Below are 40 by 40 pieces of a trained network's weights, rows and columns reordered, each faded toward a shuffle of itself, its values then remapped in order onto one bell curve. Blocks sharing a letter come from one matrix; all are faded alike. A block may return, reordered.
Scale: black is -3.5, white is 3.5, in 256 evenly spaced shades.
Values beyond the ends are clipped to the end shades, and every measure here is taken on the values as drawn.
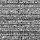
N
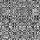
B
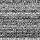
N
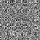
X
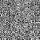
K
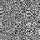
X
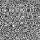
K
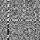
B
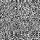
K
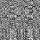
X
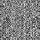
K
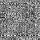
K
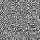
X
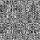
X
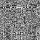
K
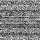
N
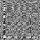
B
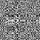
B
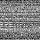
N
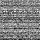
N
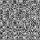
X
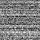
N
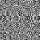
X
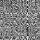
B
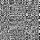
B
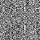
K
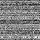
N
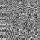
X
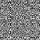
B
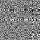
B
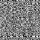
K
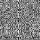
B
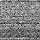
N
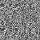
K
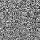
K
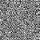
K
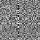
B
